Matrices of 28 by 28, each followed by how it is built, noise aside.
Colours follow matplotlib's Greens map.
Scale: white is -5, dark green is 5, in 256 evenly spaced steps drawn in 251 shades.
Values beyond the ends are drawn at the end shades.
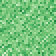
Hankel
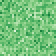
noise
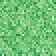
Toeplitz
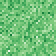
Hankel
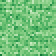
blocks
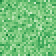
noise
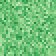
noise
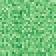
blocks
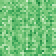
blocks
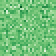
low rank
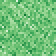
Toeplitz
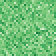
Toeplitz
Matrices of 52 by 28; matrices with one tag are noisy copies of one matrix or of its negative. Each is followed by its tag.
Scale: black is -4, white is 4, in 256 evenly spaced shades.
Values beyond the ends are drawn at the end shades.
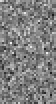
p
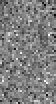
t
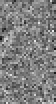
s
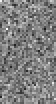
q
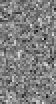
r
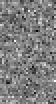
r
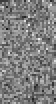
q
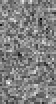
r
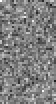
q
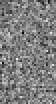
t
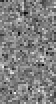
p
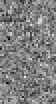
r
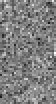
q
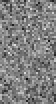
q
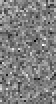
t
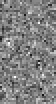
s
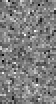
r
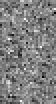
r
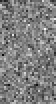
q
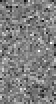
q
